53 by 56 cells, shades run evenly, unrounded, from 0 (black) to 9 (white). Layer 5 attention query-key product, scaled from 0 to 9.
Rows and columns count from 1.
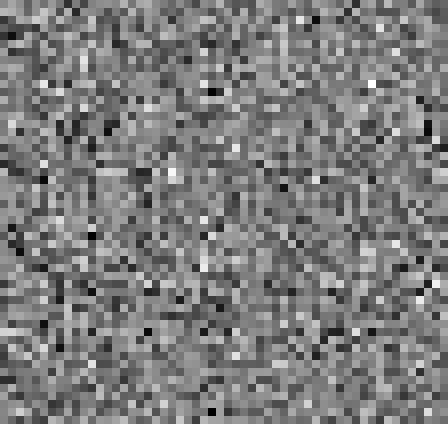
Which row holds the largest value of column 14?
22
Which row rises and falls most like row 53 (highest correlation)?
18
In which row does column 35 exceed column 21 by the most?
11
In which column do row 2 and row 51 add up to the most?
17
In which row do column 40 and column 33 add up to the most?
23
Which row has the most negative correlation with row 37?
46
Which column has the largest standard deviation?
6
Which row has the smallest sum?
37
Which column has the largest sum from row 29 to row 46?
9
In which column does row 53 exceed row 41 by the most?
27
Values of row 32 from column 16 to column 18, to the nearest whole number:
6 5 4
